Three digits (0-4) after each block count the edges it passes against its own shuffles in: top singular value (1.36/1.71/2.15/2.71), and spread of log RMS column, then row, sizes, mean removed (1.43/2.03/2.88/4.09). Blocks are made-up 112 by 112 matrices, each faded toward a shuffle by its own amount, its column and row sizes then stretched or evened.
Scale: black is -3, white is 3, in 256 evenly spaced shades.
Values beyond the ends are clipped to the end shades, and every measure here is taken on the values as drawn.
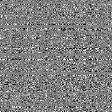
3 2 4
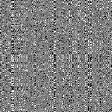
4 3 0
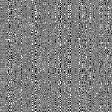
4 4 0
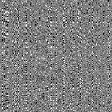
4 3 1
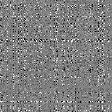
3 3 3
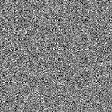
3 1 2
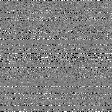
2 0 4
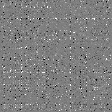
2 2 2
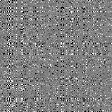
4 3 3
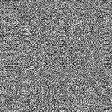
3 0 1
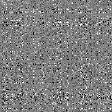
0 3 3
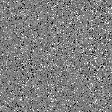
2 1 0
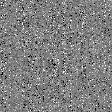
0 2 0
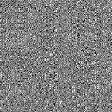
3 2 0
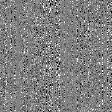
0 4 0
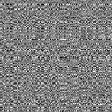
4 1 4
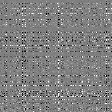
3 3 4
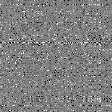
3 1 3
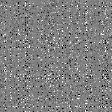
0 3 2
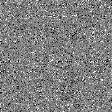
0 1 2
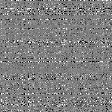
1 2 4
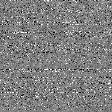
0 0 3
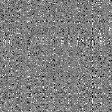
3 3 2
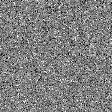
1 0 1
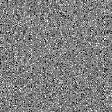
2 2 0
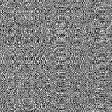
4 1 0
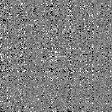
0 3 3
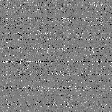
3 1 3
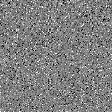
2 0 0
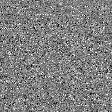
1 0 2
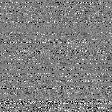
1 0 4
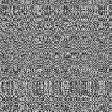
4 1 3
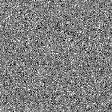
2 0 1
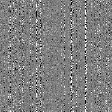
2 4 0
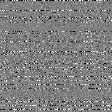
2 1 4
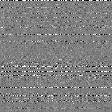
4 0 4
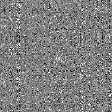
3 3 0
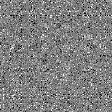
2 2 2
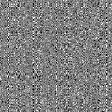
4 3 1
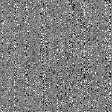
1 3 0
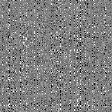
1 4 2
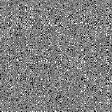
2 3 2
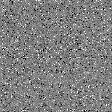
2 1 1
